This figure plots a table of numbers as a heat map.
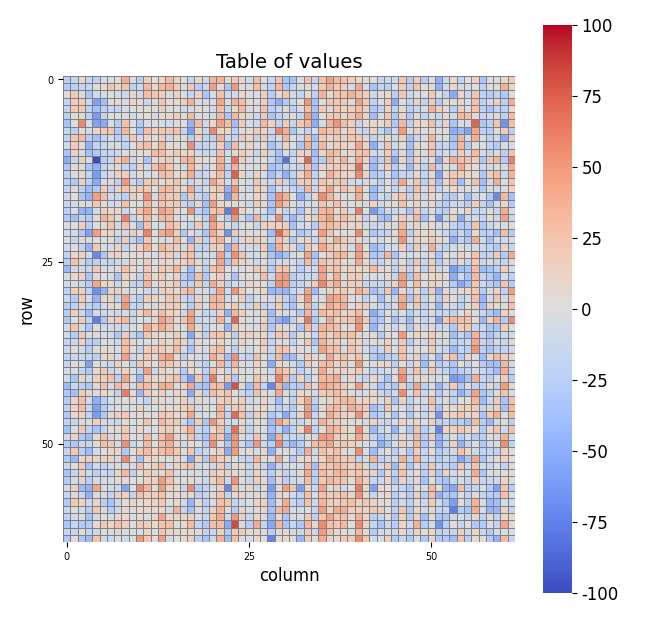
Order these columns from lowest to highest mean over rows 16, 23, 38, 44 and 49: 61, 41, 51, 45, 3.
3, 51, 45, 61, 41
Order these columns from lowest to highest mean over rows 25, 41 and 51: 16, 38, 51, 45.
51, 45, 16, 38
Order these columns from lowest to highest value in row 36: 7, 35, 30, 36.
7, 30, 36, 35
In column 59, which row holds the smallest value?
16
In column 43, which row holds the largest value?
59
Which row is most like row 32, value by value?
34
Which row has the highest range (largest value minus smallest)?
11
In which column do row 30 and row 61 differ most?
23
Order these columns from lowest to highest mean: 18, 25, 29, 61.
25, 18, 61, 29
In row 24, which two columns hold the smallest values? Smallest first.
4, 29
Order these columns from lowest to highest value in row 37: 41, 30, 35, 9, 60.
60, 41, 9, 30, 35
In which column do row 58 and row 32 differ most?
17
